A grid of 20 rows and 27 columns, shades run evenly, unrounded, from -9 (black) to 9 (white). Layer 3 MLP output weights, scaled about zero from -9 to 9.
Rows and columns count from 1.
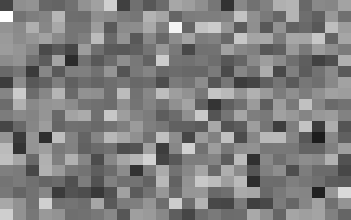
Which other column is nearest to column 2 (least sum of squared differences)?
7
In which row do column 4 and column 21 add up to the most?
4
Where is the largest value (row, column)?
2, 1
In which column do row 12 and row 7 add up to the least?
22
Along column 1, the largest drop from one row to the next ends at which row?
3
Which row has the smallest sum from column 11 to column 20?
8
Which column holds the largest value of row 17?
16
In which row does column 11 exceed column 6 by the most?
6
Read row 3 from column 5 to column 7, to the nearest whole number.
3 -1 -1
